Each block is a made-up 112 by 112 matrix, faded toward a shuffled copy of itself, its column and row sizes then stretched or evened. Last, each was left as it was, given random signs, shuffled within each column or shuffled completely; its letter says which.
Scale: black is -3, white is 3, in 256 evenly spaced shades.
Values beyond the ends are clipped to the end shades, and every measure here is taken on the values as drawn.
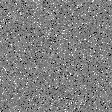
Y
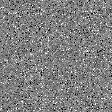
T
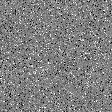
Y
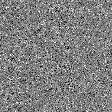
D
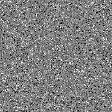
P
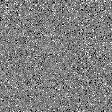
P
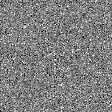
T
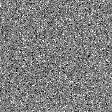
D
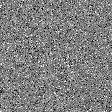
Y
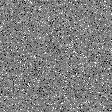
Y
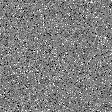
Y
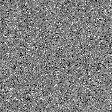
T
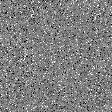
D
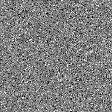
P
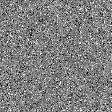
T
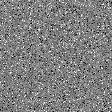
D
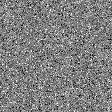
Y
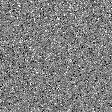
Y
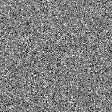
P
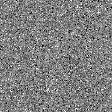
T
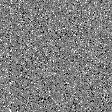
D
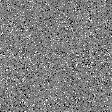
T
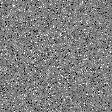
D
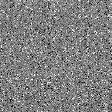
P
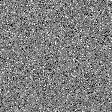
Y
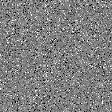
P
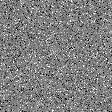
Y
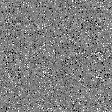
P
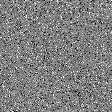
Y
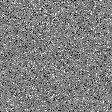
Y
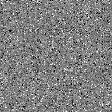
P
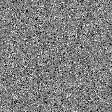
D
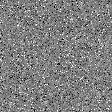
D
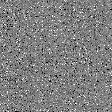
P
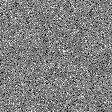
Y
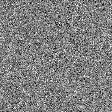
D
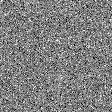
Y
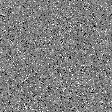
D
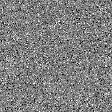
P
